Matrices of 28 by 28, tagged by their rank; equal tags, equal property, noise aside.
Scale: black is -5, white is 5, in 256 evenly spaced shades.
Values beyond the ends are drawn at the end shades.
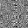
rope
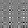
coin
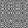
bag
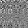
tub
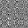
tub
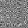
rope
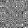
tub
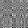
bag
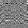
tub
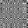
bag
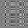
coin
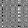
coin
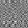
tub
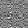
tub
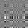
coin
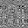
rope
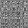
rope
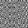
bag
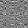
bag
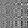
bag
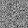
rope
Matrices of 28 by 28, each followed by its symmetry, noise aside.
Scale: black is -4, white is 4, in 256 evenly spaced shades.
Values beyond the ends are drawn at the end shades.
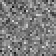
symmetric.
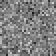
symmetric across the other diagonal.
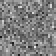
symmetric across the other diagonal.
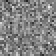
symmetric across the other diagonal.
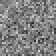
symmetric.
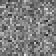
mirrored top to bottom.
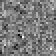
mirrored top to bottom.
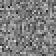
mirrored top to bottom.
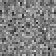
mirrored left to right.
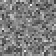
same after a half turn.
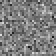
symmetric across the other diagonal.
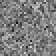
symmetric.
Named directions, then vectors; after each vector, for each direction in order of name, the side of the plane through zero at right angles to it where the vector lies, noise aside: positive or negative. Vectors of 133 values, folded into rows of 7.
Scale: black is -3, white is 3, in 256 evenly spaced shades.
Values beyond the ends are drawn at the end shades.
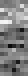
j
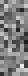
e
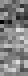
negative, negative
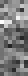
positive, positive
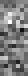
negative, positive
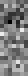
positive, negative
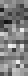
positive, negative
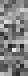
negative, positive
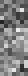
negative, negative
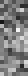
negative, negative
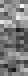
positive, positive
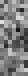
positive, positive
